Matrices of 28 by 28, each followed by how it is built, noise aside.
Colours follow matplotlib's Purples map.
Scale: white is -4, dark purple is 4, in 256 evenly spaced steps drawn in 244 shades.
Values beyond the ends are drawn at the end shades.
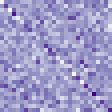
diagonal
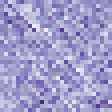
Toeplitz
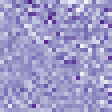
upper triangular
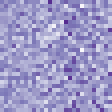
repeating rows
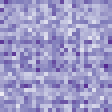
blocks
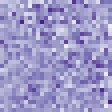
upper triangular
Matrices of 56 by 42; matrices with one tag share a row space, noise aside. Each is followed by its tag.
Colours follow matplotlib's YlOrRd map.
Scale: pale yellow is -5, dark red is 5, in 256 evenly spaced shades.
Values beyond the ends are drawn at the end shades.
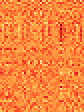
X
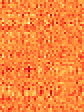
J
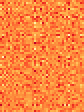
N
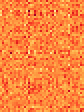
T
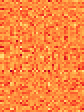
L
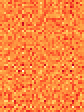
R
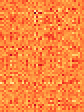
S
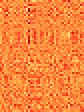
T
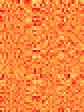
N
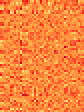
L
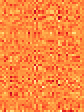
S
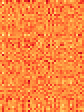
J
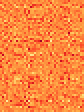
T
